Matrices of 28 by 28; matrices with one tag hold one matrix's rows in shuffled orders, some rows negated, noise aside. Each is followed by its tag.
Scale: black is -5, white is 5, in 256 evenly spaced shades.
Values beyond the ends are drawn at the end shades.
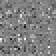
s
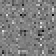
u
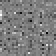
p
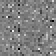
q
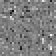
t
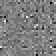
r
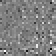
r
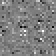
u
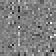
q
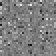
p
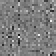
q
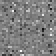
t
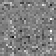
t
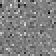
s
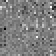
r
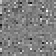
p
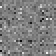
p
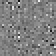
q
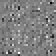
q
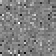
s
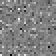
s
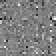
r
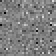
r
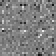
u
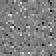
t
